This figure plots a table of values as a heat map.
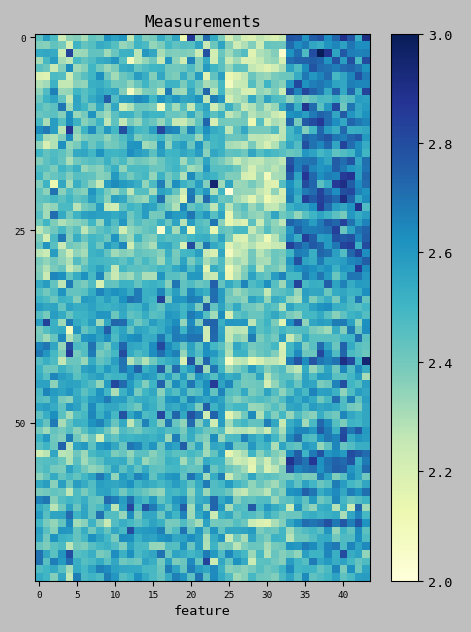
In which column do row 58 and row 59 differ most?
22
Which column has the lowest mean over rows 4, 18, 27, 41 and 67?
30
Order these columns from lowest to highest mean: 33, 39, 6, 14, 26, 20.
26, 6, 14, 20, 33, 39
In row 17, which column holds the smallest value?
28
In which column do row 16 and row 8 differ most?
33
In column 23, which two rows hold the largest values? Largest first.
19, 45
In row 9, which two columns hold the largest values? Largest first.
35, 39
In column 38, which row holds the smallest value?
38
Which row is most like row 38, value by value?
8
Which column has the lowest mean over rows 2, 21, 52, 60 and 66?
32
